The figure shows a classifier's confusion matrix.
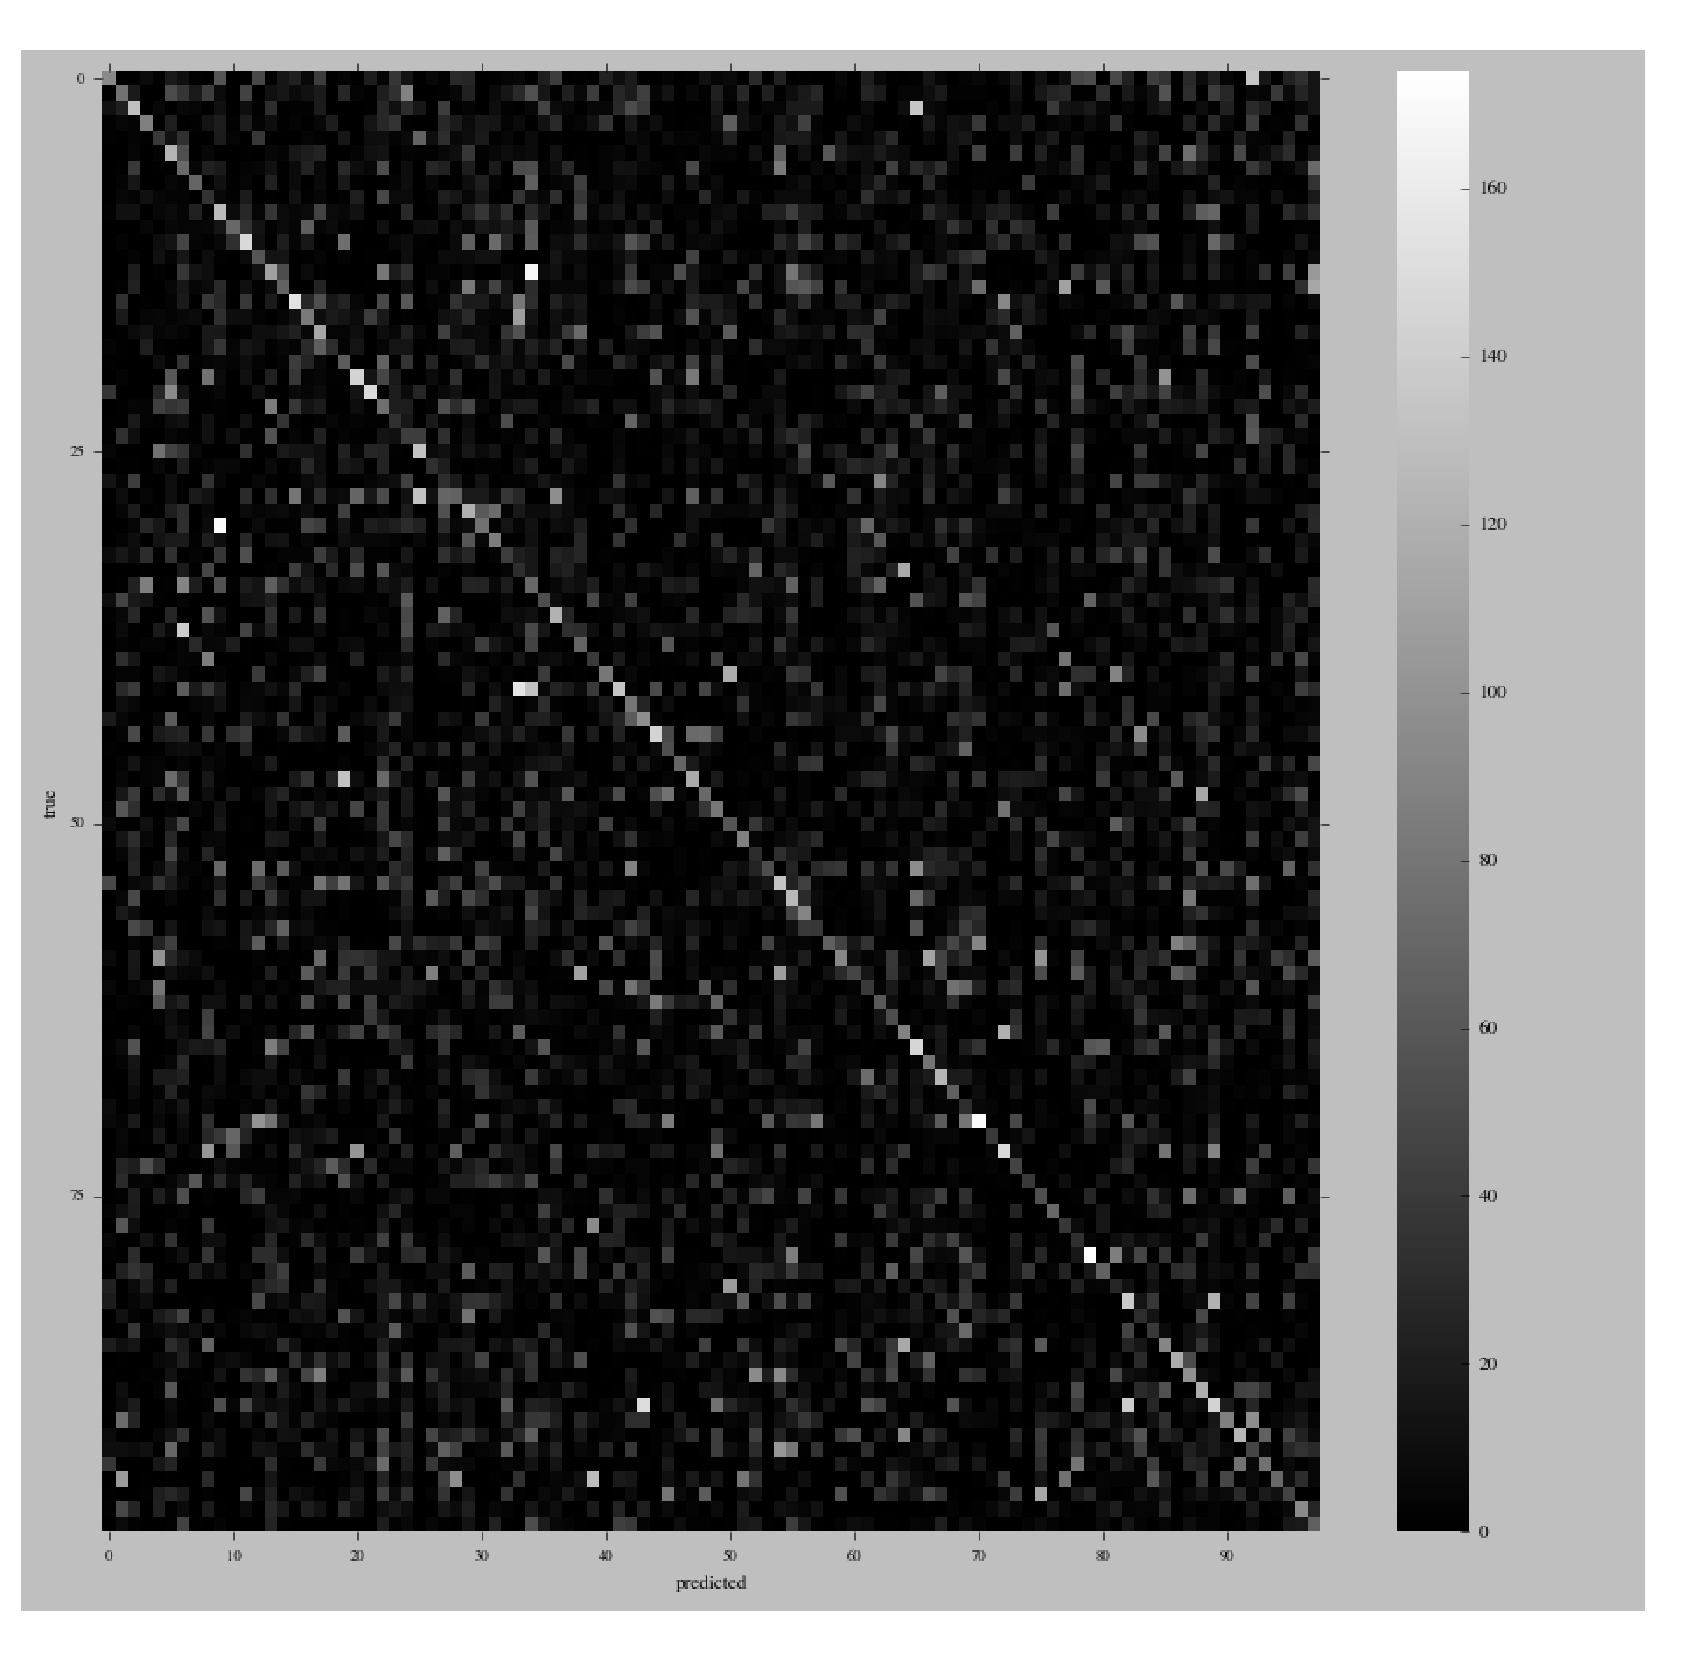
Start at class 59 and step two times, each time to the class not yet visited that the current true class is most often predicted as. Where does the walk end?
24
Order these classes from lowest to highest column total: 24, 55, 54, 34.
55, 54, 24, 34
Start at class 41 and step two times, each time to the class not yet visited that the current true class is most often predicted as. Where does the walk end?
64
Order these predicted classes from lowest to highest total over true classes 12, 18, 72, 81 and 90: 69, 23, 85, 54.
23, 54, 69, 85
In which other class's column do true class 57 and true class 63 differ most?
14
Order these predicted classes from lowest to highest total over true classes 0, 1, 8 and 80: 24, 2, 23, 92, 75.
75, 2, 23, 24, 92
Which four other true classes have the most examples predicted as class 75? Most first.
95, 59, 85, 60
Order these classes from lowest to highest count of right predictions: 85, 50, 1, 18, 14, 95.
18, 95, 50, 14, 1, 85
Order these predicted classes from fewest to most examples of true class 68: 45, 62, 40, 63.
40, 63, 45, 62
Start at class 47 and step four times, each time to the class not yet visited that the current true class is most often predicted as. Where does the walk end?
34
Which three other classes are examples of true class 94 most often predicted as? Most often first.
39, 1, 28
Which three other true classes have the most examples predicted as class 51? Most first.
94, 82, 14
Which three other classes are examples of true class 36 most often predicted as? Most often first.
27, 8, 24
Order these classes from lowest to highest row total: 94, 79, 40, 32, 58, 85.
40, 32, 85, 94, 79, 58
